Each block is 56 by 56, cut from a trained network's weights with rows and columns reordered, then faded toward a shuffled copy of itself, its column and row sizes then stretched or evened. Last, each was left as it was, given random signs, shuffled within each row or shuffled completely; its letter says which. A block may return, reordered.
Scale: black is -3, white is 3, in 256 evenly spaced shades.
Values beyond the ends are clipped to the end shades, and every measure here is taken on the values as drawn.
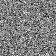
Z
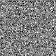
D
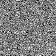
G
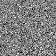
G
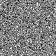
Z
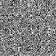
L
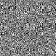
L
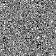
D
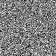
Z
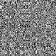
L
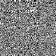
D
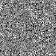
D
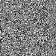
D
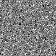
G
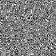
L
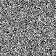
Z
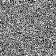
G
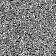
Z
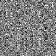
L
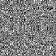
L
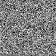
G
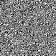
G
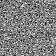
Z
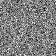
Z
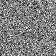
Z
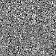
D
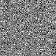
L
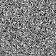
G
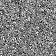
Z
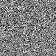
G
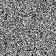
Z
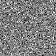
G
